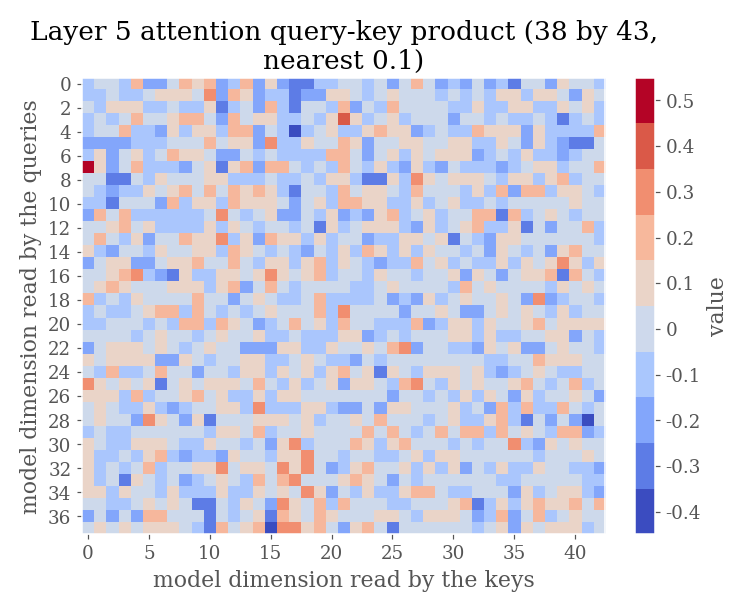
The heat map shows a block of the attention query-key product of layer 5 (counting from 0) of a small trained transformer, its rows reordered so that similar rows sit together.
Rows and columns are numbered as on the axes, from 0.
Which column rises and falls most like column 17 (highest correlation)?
16
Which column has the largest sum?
21
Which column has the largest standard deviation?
17
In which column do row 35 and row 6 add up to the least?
32
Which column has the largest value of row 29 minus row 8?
23
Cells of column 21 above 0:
17
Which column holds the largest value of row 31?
18
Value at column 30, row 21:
0.1
